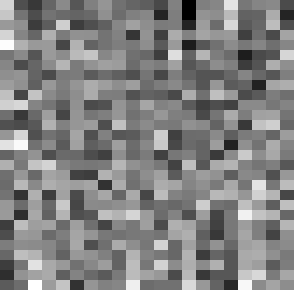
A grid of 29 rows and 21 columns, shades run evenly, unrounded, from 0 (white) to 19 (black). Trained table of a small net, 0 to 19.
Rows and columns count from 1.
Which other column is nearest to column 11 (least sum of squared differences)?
9
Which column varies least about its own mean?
11
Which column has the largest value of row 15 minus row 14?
17
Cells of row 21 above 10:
10
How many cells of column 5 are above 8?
20
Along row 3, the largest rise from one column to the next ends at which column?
6
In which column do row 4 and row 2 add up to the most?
12
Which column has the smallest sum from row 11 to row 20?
19
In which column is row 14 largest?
13
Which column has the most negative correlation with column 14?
1
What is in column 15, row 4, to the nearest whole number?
7
